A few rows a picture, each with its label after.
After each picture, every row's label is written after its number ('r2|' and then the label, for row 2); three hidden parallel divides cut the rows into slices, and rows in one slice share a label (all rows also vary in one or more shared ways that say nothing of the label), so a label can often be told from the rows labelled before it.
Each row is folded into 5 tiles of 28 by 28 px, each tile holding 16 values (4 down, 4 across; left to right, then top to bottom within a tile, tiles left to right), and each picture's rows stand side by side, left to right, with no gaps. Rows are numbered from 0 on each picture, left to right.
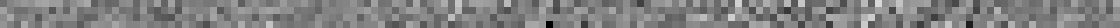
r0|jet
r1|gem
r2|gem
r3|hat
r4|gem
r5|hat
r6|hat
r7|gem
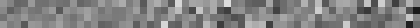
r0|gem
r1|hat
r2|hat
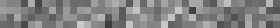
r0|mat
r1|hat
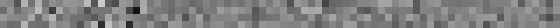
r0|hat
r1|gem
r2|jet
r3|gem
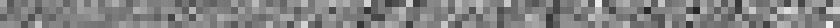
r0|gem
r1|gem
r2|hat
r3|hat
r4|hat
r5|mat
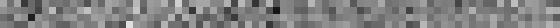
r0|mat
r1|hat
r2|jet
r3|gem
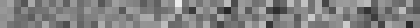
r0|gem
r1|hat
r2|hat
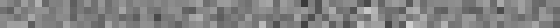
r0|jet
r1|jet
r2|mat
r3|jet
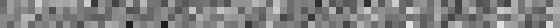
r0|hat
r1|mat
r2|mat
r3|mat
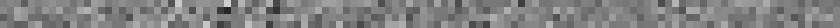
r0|gem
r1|hat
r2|jet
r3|gem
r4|gem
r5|jet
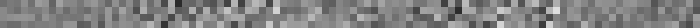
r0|jet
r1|mat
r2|jet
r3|mat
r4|jet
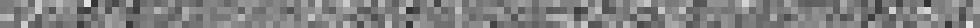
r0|hat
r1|gem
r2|hat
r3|jet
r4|hat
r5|jet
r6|mat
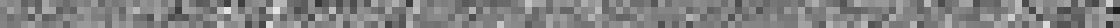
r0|gem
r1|mat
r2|mat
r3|gem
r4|jet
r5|gem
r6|jet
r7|hat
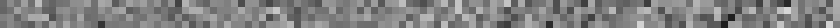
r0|jet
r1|gem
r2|gem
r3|hat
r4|mat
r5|mat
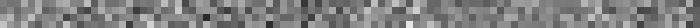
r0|hat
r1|hat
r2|mat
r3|gem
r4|hat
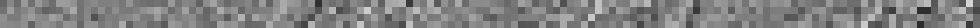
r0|jet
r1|gem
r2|mat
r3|jet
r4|hat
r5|jet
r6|hat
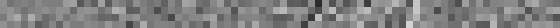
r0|jet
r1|gem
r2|mat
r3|gem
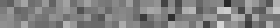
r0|jet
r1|mat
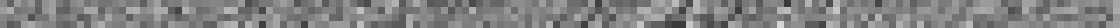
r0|gem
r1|gem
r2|gem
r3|gem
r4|mat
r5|mat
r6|gem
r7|gem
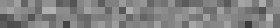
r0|gem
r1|gem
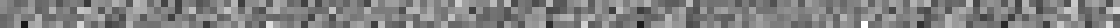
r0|mat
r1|mat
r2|mat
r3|hat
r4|hat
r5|gem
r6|hat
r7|mat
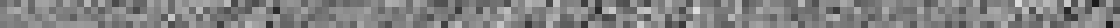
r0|jet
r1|hat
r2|gem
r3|mat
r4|mat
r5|jet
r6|gem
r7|hat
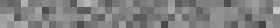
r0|jet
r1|gem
